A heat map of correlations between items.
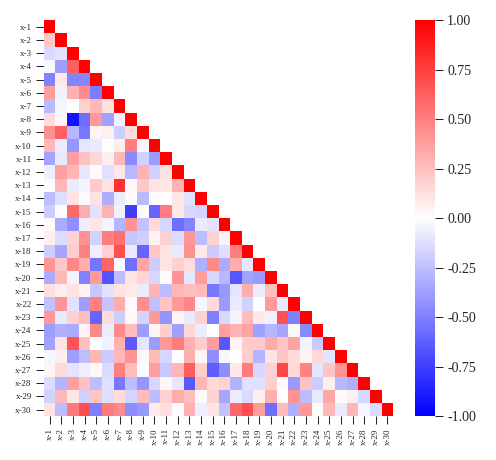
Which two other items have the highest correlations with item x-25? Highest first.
x-3, x-12
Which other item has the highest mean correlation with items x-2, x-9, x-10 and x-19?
x-1
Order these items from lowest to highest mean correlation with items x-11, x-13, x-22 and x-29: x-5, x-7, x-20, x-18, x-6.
x-6, x-18, x-20, x-5, x-7
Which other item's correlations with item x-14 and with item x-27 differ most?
x-13
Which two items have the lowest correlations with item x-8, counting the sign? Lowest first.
x-3, x-15
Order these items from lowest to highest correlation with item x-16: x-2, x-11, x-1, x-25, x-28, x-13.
x-25, x-13, x-2, x-11, x-1, x-28
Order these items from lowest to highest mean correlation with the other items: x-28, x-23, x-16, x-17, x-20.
x-16, x-28, x-20, x-23, x-17
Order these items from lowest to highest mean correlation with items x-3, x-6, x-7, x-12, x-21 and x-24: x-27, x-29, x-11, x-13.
x-29, x-11, x-27, x-13
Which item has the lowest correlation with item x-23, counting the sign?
x-5
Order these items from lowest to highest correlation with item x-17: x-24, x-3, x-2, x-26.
x-2, x-26, x-3, x-24
